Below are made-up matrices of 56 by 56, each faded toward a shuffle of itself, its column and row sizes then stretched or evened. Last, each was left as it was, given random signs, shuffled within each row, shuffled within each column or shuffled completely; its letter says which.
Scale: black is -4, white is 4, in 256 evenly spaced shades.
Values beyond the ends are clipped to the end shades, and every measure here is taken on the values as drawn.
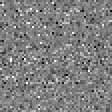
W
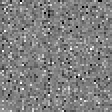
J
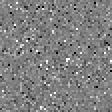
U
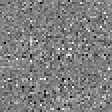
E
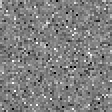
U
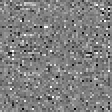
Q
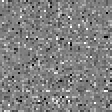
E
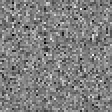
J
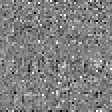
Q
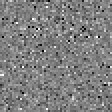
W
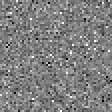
J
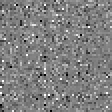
E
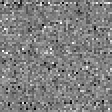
W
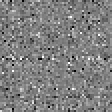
E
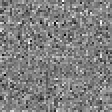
E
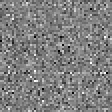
E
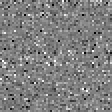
W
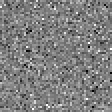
U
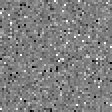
U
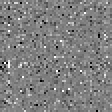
E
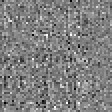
Q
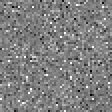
U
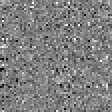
Q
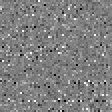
W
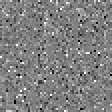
J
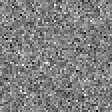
U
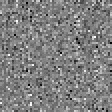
J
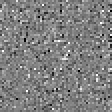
E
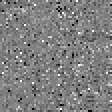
J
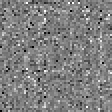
Q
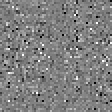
Q
